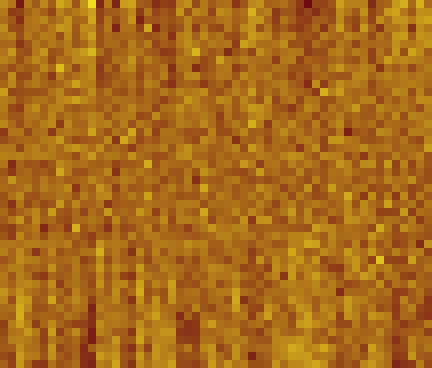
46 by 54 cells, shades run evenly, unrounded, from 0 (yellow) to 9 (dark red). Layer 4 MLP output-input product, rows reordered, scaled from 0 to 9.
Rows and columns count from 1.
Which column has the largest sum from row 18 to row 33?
50
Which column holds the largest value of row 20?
46
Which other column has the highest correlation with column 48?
52
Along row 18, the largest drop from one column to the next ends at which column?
16
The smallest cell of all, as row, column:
1, 12
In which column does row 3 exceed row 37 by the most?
18
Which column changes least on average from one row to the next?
22
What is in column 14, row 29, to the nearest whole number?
7
